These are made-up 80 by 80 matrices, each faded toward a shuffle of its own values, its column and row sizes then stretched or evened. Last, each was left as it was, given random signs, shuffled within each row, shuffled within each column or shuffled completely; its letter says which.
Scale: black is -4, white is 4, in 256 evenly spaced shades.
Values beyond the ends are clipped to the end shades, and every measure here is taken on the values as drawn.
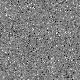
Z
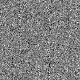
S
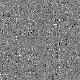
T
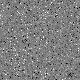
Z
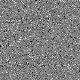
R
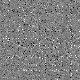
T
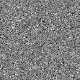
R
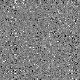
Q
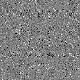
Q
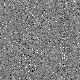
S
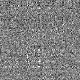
Q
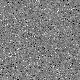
Z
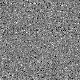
R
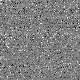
R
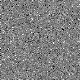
Q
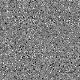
T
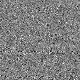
R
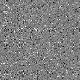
Q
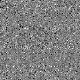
Q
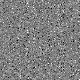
S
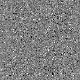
T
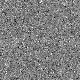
Z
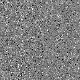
S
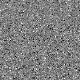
T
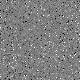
S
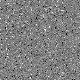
S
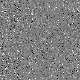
S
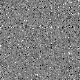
T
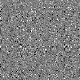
Q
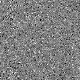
S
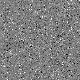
S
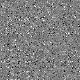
T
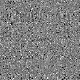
Q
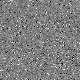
R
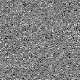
Q
